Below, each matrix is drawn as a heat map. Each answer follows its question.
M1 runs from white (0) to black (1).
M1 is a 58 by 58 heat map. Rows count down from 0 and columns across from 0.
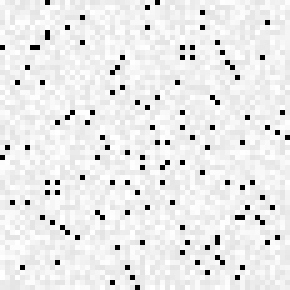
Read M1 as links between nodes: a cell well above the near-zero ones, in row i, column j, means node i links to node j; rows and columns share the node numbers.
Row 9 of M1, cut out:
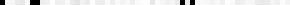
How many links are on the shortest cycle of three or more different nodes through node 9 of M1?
4
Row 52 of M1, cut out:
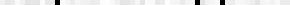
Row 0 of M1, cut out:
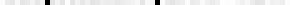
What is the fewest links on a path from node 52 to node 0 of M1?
4
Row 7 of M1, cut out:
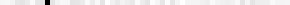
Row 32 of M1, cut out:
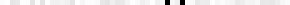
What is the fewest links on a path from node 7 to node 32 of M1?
3
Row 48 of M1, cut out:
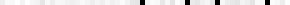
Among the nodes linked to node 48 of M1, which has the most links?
node 43
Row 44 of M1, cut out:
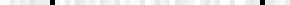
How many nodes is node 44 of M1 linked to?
2
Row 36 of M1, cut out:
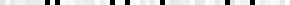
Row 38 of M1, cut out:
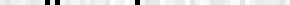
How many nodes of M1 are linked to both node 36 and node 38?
2
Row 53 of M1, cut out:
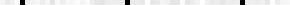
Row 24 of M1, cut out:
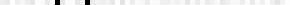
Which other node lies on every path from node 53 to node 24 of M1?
node 11
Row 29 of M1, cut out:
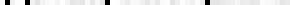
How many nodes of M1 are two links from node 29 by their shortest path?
4
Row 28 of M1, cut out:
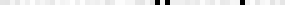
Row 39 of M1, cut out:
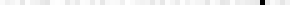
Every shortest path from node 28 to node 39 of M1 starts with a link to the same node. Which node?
node 33
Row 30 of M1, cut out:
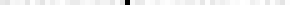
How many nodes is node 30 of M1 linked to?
1
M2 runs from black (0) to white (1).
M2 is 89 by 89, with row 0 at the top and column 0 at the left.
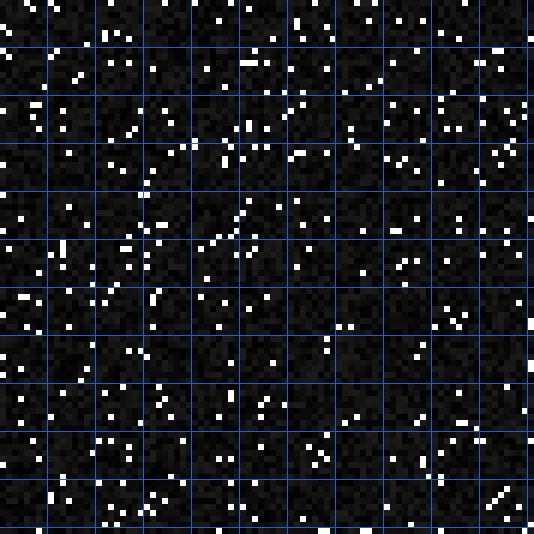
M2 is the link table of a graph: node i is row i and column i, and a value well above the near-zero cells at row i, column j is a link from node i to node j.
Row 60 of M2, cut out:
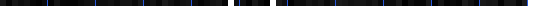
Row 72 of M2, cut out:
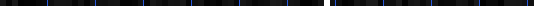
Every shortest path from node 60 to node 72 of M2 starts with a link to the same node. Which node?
node 88
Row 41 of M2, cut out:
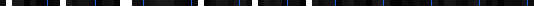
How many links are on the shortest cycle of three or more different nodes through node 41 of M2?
3
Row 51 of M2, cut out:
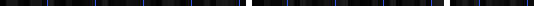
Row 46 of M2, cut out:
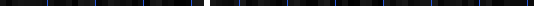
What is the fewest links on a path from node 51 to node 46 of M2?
7
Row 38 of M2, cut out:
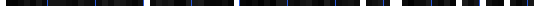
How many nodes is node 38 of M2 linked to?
9
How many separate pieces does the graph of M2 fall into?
6
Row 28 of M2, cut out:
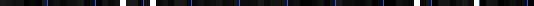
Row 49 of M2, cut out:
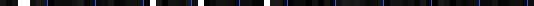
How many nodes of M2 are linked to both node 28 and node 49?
1
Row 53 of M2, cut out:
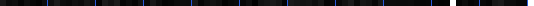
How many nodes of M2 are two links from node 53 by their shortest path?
8
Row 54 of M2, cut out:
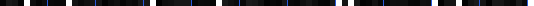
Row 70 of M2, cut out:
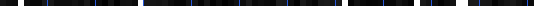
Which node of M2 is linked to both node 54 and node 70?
node 76
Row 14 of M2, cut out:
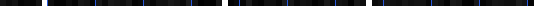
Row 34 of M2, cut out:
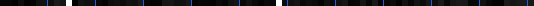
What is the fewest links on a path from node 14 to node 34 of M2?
5
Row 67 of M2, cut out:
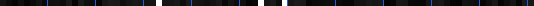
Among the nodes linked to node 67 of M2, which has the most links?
node 26
